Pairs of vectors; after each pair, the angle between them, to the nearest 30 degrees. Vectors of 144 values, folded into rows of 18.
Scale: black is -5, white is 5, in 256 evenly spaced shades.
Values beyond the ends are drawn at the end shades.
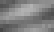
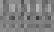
90 degrees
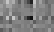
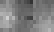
60 degrees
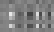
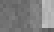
90 degrees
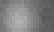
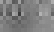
120 degrees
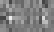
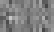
30 degrees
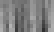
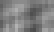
120 degrees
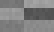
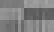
30 degrees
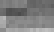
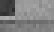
90 degrees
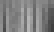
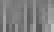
150 degrees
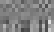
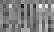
120 degrees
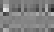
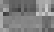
60 degrees
